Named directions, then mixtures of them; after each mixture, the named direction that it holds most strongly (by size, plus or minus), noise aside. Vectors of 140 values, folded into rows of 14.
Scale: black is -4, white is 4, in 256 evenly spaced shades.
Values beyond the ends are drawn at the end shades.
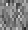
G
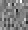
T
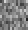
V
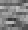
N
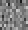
T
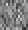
G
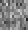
V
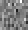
T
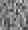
T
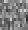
V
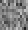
V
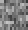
V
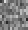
V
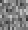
V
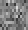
G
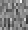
T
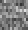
V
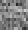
V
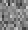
G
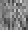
G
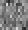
G
